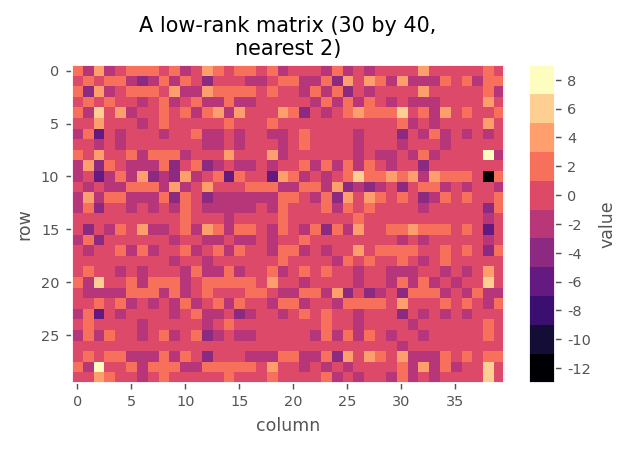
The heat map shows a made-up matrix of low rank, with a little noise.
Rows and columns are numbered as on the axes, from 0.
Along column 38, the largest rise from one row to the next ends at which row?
11
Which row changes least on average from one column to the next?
26
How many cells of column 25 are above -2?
24
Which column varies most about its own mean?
38
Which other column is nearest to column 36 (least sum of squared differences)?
4
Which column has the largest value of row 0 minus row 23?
2
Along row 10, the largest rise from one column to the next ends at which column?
39
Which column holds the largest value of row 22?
30
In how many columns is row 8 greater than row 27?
15
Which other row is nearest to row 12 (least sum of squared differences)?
27
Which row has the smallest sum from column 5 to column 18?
12
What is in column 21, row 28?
-2
